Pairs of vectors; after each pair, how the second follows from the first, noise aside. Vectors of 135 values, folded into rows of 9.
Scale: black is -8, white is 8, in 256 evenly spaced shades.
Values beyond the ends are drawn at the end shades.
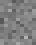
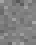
reversed, negated, partly zeroed.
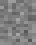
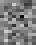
wrapped around, scaled up.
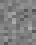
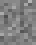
reversed, negated.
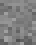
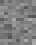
shuffled.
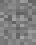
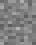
shuffled.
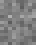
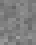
wrapped around, shrunk.
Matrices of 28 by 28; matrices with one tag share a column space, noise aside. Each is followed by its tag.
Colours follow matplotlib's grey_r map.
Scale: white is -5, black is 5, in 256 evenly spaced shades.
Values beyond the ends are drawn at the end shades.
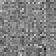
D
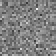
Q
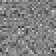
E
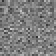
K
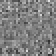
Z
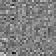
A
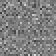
Q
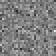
E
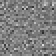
Q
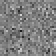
E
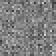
D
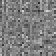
D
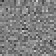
K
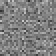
K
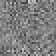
Z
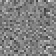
K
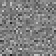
Q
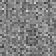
D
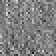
Z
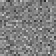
K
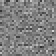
K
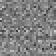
E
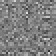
A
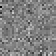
A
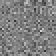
K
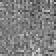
Z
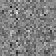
E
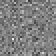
A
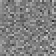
K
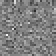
K
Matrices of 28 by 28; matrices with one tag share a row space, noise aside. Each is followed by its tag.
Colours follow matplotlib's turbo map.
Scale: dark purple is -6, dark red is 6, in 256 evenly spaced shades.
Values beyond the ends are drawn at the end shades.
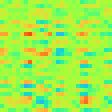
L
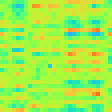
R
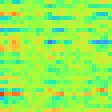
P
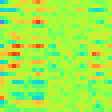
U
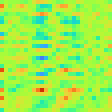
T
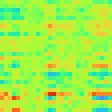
P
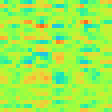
L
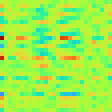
T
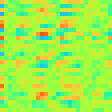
T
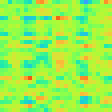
L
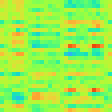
R
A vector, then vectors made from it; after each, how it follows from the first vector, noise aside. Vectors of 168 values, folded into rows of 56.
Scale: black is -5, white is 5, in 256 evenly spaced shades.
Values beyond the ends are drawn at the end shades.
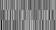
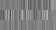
partly zeroed.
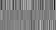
reversed, partly zeroed.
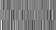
negated, partly zeroed.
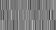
partly zeroed.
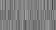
wrapped around, shrunk.
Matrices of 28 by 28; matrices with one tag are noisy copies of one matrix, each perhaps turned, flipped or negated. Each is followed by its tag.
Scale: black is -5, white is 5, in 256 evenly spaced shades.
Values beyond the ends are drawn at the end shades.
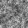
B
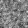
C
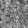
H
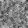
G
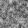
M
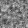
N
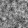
M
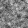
M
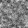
G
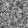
N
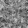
H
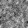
B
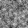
M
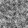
C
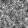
G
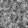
C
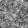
B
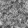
G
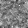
G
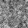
H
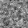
N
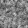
C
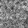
H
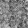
H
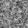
N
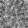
C
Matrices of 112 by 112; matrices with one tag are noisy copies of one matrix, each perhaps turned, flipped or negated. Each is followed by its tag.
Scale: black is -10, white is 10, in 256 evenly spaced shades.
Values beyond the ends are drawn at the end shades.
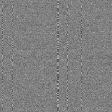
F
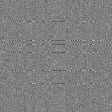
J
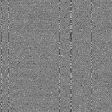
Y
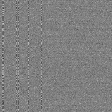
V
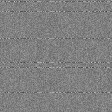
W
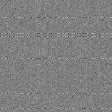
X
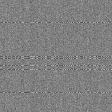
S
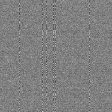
S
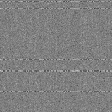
Y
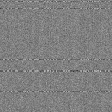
Y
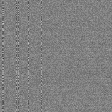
V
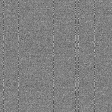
X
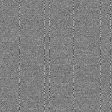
W
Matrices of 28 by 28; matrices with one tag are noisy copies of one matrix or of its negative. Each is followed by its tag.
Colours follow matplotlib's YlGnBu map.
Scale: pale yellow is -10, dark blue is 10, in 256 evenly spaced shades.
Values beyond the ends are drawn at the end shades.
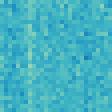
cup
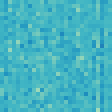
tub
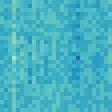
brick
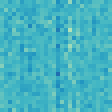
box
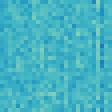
tub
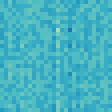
box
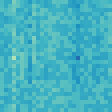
brick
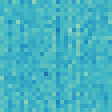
box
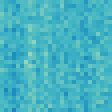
cup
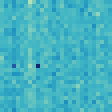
cup
